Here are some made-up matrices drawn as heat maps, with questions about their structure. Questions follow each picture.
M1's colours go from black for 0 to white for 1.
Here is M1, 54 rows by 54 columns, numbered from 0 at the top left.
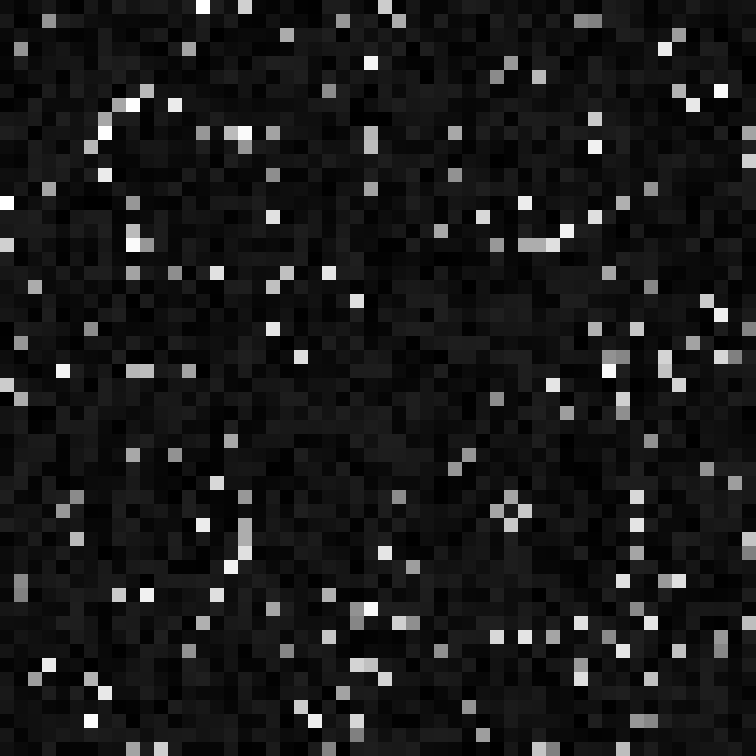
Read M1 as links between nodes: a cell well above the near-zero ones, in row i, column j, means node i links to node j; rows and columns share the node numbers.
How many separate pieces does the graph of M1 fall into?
3
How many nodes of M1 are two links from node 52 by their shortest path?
6
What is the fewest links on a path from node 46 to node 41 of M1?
2
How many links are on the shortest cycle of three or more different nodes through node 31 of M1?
6
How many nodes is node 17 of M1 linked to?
7
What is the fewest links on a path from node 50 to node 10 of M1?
5
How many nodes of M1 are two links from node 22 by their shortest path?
4
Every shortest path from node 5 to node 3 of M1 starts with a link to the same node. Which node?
node 35
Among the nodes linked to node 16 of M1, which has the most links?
node 9
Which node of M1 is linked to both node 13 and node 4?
node 26
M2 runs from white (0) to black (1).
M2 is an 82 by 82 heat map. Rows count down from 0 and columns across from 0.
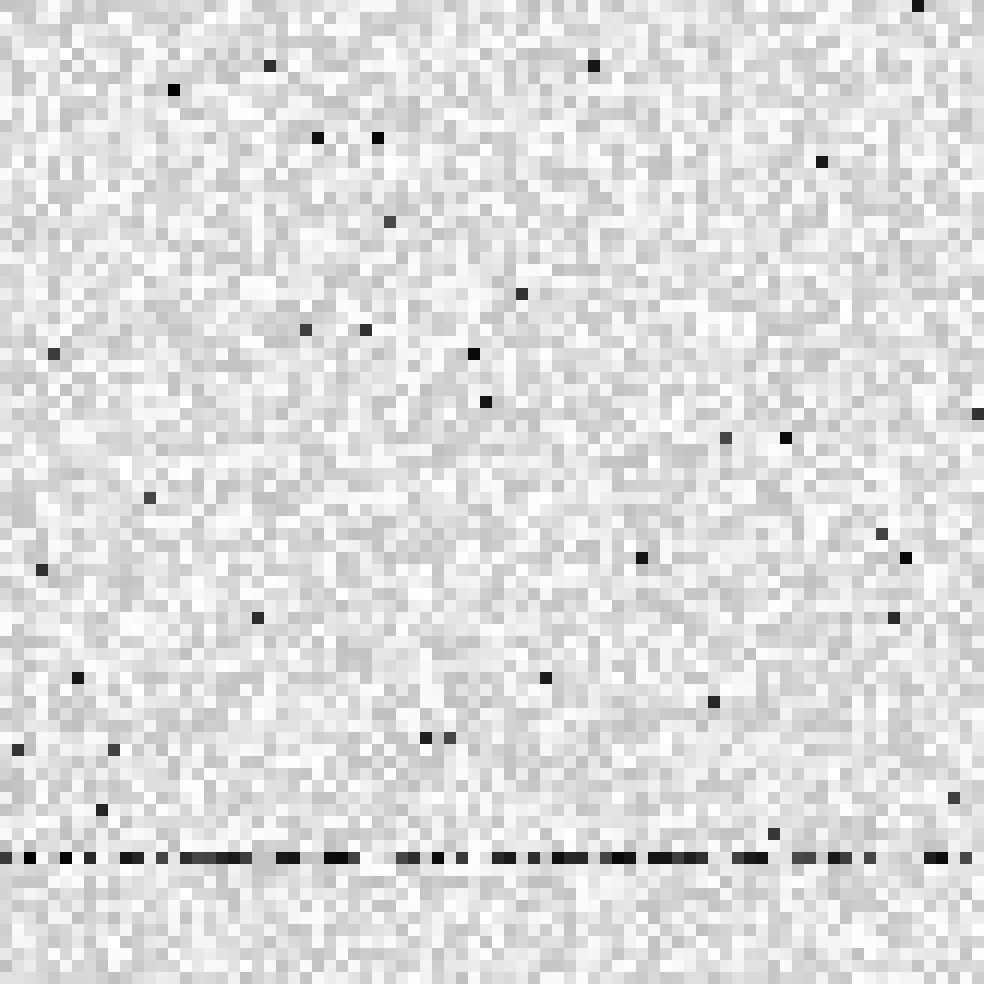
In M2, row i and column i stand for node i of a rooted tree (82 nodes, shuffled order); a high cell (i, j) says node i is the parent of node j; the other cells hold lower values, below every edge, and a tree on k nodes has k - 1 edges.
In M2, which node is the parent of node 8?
67
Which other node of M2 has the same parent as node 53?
75
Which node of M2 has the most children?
71
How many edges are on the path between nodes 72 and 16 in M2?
2
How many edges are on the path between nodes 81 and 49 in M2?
4
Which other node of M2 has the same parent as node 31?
26
